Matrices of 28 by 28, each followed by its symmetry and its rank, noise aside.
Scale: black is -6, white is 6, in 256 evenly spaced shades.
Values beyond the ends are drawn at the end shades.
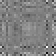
symmetric, rank two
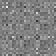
symmetric, rank three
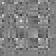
symmetric, rank two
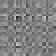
symmetric, rank two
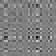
symmetric, rank one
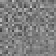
no symmetry, rank three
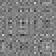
symmetric, rank three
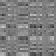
no symmetry, rank one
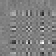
symmetric, rank one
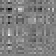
no symmetry, rank two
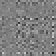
no symmetry, rank three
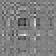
symmetric, rank two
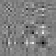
symmetric, rank two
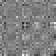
symmetric, rank two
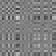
symmetric, rank one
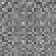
symmetric, rank three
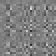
no symmetry, rank two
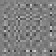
symmetric, rank two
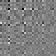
no symmetry, rank two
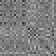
symmetric, rank three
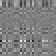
no symmetry, rank one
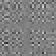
antisymmetric, rank two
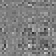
no symmetry, rank three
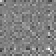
symmetric, rank three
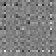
no symmetry, rank three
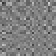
no symmetry, rank three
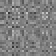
antisymmetric, rank two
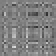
antisymmetric, rank two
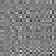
no symmetry, rank two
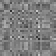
symmetric, rank two
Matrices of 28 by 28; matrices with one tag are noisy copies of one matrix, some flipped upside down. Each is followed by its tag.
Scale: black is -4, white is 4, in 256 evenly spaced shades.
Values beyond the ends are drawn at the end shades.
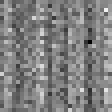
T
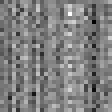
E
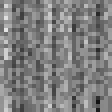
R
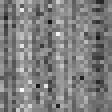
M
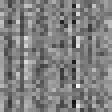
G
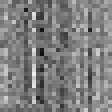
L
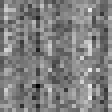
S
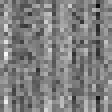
R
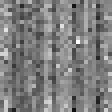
R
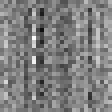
L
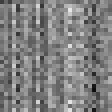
E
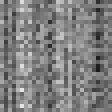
M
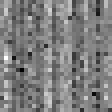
R
